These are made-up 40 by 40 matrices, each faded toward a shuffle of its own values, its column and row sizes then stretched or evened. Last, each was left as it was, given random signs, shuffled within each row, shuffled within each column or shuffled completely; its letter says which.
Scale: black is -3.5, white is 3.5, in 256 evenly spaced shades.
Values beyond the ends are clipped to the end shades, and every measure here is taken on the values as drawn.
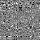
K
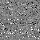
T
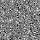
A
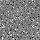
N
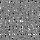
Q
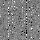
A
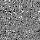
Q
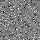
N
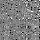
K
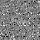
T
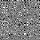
K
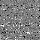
T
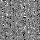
A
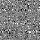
K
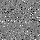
T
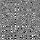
K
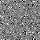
T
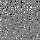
Q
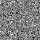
Q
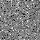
N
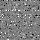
T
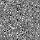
A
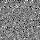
T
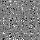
Q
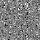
A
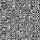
K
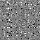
Q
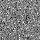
N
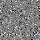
T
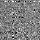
Q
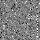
A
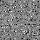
T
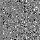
A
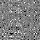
K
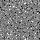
N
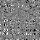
Q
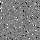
N
